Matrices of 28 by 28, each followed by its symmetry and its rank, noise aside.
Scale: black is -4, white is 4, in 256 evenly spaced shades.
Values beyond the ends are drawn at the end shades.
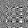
no symmetry, rank two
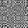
no symmetry, rank three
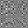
no symmetry, rank two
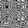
no symmetry, rank three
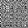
no symmetry, rank four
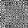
no symmetry, rank four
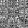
no symmetry, rank three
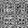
no symmetry, rank four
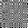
no symmetry, rank two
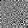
symmetric, rank three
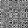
no symmetry, rank three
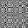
no symmetry, rank three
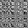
no symmetry, rank two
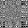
no symmetry, rank two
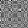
no symmetry, rank three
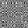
no symmetry, rank two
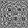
no symmetry, rank four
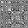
symmetric, rank three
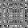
antisymmetric, rank two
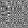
antisymmetric, rank two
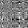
antisymmetric, rank two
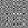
no symmetry, rank two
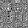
no symmetry, rank four
